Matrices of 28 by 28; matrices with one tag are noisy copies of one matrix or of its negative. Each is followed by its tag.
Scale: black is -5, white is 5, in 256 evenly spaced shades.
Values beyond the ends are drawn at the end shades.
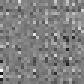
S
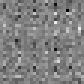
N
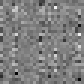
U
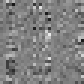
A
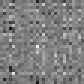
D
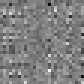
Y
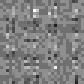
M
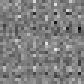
N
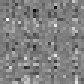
M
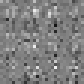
M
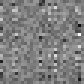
U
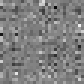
U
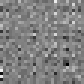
S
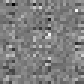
A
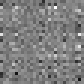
U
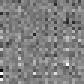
S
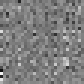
S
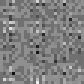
D
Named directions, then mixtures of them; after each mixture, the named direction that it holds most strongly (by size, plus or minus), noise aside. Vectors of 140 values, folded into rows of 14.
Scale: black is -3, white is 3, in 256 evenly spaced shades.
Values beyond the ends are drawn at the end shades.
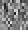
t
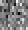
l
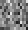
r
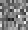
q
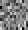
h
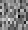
q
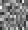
h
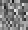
t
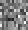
q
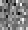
l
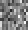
q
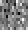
l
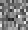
q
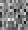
q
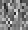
t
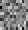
h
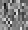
t
